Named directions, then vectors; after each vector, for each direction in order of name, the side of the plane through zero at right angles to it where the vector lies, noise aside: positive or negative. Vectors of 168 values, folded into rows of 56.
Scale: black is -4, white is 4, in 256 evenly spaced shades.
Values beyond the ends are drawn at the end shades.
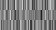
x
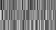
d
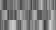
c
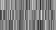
negative, negative, negative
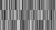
negative, positive, negative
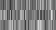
positive, positive, positive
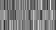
positive, positive, positive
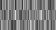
negative, positive, negative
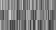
negative, negative, positive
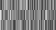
negative, positive, positive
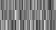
negative, positive, negative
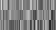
negative, negative, positive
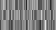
negative, negative, negative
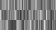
negative, positive, negative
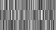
negative, negative, negative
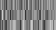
positive, negative, negative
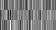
positive, negative, negative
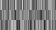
positive, negative, positive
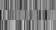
positive, negative, negative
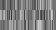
positive, positive, positive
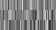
negative, negative, positive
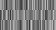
positive, negative, negative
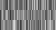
positive, negative, negative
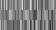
negative, negative, positive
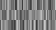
negative, positive, negative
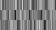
positive, negative, positive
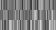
positive, positive, negative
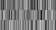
positive, positive, positive
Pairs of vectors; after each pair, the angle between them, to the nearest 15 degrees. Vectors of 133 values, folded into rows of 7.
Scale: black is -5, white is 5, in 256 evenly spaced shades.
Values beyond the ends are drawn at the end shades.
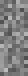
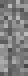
30 degrees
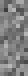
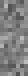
135 degrees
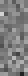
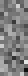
135 degrees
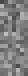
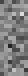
75 degrees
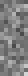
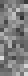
30 degrees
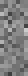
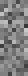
30 degrees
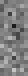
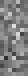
135 degrees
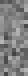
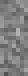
45 degrees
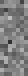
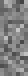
60 degrees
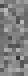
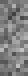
90 degrees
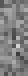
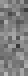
135 degrees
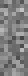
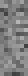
150 degrees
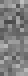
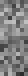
150 degrees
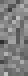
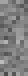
135 degrees
